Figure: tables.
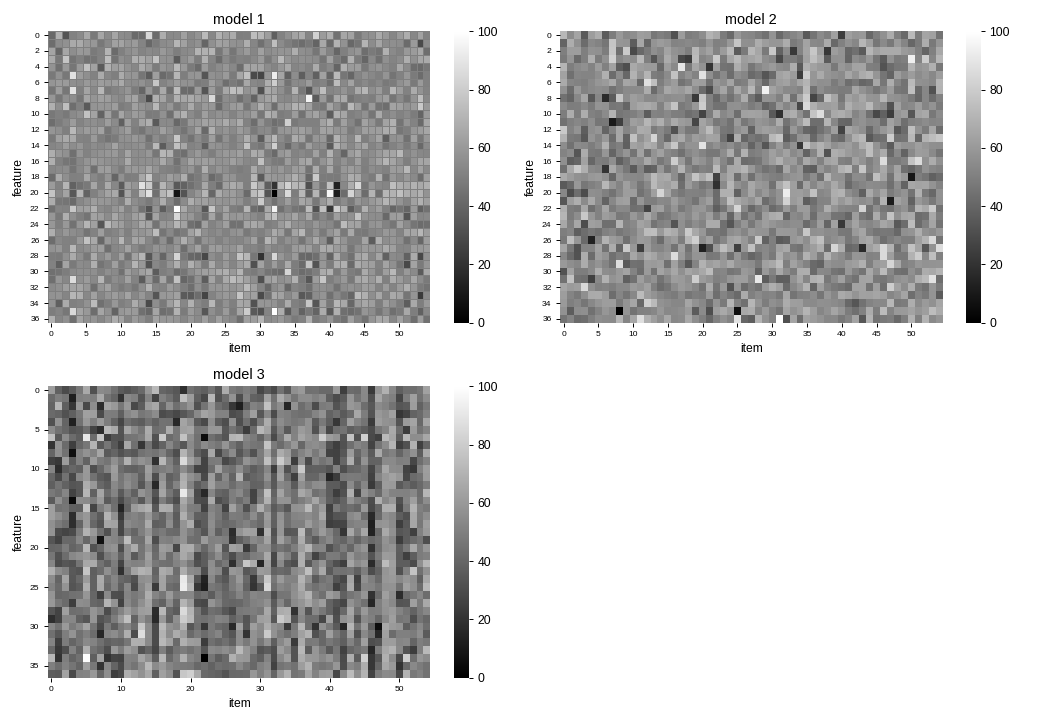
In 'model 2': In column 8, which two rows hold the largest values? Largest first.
29, 8
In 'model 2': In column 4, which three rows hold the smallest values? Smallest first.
26, 31, 8
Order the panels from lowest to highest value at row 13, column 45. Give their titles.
model 2, model 1, model 3
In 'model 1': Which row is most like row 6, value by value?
14
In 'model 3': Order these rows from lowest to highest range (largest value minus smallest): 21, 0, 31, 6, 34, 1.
21, 0, 1, 31, 6, 34
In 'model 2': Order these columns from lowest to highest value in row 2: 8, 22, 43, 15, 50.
43, 8, 22, 50, 15
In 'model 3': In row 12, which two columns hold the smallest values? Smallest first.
15, 46
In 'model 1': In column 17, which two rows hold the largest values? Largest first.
20, 15
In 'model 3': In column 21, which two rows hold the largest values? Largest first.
36, 32
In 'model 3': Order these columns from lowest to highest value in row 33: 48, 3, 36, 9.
3, 9, 48, 36
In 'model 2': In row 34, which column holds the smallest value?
42
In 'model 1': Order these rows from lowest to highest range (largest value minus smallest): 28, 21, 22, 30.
21, 30, 28, 22
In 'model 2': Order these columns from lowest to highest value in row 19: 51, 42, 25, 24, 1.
1, 42, 25, 51, 24
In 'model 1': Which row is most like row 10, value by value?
26
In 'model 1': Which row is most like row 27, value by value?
12
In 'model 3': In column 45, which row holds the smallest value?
5
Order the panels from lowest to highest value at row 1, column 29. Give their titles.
model 3, model 1, model 2
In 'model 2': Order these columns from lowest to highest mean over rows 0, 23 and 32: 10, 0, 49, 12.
49, 10, 12, 0
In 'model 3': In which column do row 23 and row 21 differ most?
52
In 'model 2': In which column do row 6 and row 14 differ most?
34
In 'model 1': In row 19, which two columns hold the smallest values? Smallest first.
41, 32
